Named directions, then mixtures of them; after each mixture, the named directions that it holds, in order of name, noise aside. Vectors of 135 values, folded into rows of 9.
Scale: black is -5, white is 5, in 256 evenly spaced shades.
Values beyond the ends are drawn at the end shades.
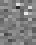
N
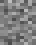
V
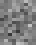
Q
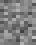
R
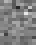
N, Q, R.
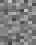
V.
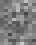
Q, R.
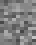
R.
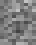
Q, R.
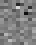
N.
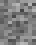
Q, R, V.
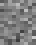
R, V.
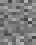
N, Q, V.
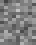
R.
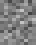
Q, R, V.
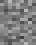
V.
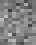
N, Q.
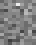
N, R, V.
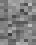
Q, V.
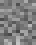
Q, R, V.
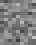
R.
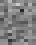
N, Q, V.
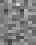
N, V.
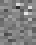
N.
